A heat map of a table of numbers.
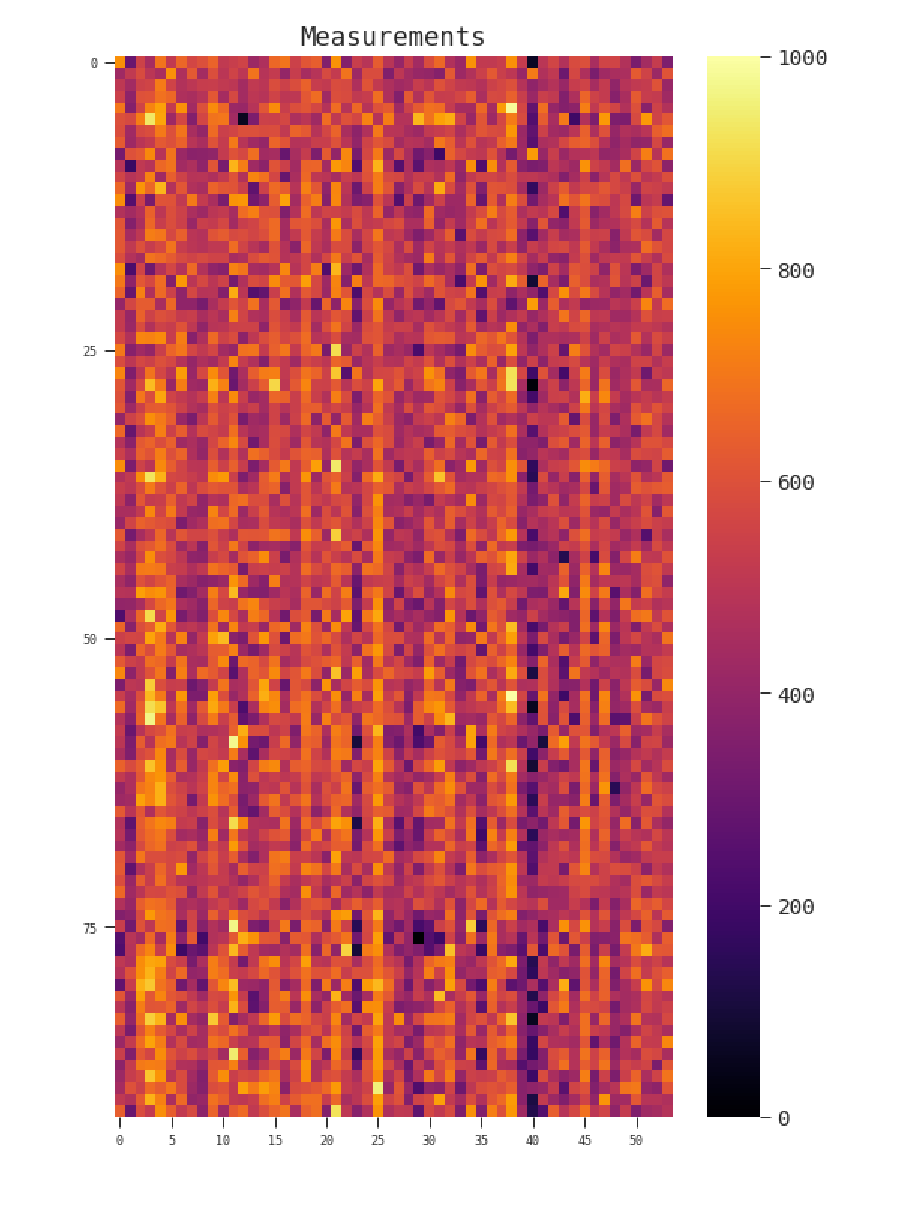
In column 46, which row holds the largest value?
35
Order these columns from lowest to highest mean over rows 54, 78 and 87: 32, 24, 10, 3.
24, 10, 32, 3
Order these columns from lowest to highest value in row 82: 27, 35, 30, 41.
41, 35, 27, 30
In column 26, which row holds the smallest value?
76
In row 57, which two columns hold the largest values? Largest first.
3, 32
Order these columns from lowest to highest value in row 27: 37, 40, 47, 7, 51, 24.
40, 51, 7, 24, 47, 37
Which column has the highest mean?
25
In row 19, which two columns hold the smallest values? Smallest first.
40, 33
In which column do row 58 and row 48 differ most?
34
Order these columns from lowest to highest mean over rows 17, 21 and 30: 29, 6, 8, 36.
29, 8, 6, 36
